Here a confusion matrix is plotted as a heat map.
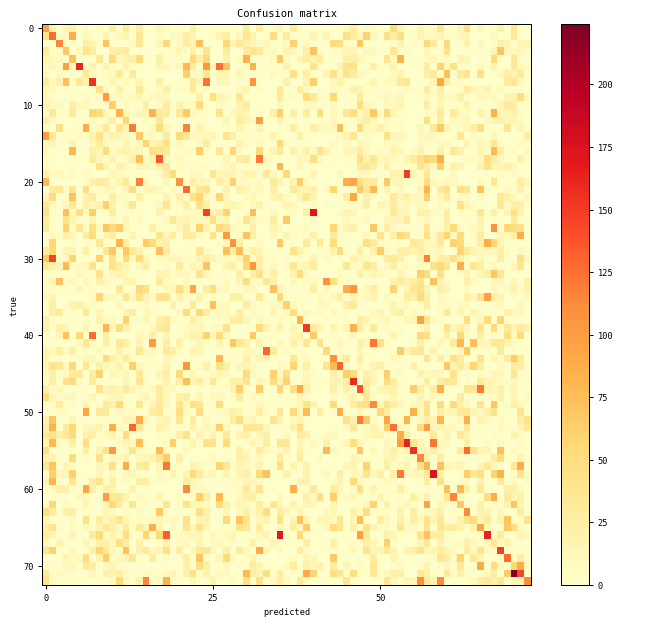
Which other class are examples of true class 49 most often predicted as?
67
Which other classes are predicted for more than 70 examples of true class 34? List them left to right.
22, 45, 46
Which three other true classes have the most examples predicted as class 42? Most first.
33, 55, 44
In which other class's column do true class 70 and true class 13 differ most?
21
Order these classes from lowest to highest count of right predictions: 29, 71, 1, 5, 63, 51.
29, 51, 63, 1, 71, 5
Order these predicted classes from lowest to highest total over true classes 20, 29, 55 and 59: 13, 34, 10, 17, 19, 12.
19, 34, 13, 12, 17, 10
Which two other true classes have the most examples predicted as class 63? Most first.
55, 51
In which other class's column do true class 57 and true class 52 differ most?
13
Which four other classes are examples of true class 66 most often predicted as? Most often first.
35, 18, 47, 57
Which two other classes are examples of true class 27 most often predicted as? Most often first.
71, 30
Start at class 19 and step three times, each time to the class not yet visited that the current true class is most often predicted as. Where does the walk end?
53
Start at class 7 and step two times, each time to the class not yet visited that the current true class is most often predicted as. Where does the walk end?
40
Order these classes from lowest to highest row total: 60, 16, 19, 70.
19, 70, 60, 16
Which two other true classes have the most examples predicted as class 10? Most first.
55, 52
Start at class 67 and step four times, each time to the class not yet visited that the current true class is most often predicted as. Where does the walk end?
16
